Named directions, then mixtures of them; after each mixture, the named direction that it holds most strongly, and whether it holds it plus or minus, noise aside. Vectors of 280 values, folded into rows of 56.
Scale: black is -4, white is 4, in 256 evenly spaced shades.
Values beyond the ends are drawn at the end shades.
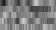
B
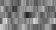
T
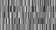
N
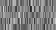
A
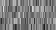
A, plus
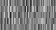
N, minus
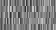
N, minus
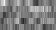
B, minus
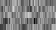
T, minus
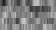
B, plus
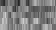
B, plus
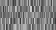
A, minus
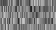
A, plus
